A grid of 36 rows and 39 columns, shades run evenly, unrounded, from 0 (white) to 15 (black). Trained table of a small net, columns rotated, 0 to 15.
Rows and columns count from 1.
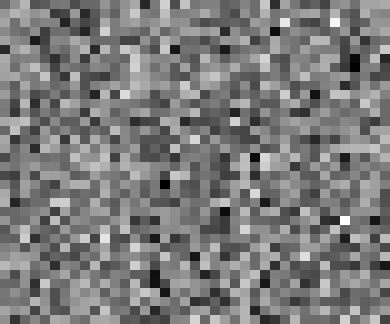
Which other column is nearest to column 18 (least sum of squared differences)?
12
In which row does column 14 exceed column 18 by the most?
14
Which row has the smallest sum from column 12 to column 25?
10
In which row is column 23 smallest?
23
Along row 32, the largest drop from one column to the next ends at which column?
5
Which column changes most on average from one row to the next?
35
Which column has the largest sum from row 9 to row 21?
26
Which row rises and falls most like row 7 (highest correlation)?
8
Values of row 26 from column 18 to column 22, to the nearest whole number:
7 6 7 11 11
